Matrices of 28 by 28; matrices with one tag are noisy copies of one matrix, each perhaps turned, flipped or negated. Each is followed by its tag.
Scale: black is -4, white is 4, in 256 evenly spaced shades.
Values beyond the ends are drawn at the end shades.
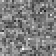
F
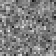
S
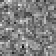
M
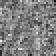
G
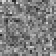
G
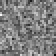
G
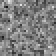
M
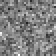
S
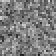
S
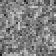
G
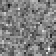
M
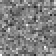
G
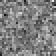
G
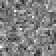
M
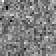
F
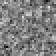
M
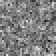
S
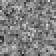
S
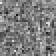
F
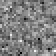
M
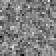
S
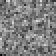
G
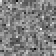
G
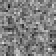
M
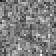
G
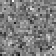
S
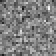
F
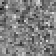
M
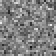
S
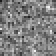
F
